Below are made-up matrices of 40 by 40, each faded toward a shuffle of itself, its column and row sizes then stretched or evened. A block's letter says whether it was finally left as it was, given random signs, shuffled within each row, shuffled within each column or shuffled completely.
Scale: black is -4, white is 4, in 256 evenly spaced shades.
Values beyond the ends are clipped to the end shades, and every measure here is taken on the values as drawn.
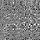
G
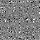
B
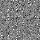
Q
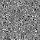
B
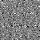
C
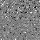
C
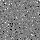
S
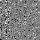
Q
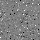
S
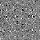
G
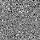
C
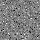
S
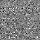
B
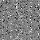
Q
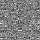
G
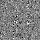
Q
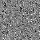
Q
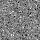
S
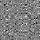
G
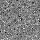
S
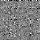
B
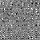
G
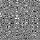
G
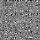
B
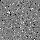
S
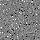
S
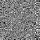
G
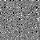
B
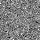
S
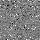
C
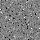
S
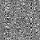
G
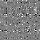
G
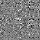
G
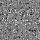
C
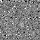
C
